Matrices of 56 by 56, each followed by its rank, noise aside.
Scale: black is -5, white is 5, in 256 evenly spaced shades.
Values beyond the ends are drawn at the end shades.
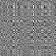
three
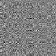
five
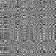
three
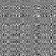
three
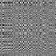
two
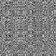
five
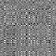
three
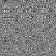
five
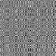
two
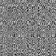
five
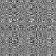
four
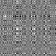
two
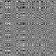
two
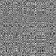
five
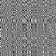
three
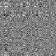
five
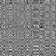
three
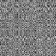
five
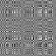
two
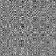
four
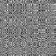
four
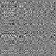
four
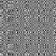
three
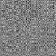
five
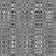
two
